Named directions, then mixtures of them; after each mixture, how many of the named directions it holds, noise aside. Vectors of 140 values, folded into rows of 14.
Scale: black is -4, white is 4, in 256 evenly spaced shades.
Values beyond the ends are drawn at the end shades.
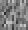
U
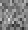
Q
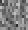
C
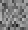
two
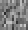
one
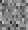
two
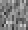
one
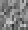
two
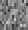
three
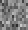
three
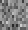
three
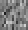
one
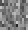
one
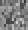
three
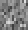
two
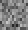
three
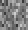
two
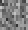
one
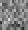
one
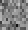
two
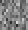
three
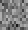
two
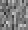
two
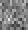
one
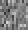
two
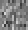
one
